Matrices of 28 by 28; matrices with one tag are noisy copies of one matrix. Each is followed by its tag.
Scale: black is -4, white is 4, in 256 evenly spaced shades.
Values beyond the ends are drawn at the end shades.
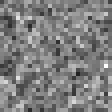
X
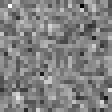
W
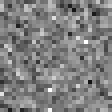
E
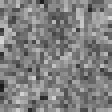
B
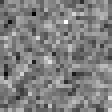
X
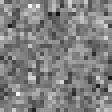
B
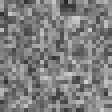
E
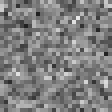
E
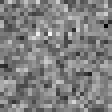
X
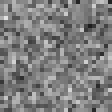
W
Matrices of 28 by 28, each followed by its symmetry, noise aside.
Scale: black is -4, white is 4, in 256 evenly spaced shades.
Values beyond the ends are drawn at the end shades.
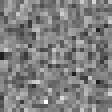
mirrored top to bottom.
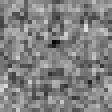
mirrored left to right.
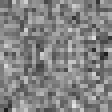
mirrored top to bottom.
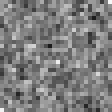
same after a half turn.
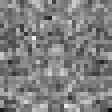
mirrored left to right.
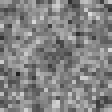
same after a half turn.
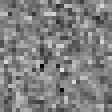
antisymmetric.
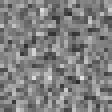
antisymmetric.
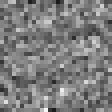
same after a half turn.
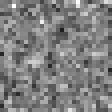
antisymmetric.
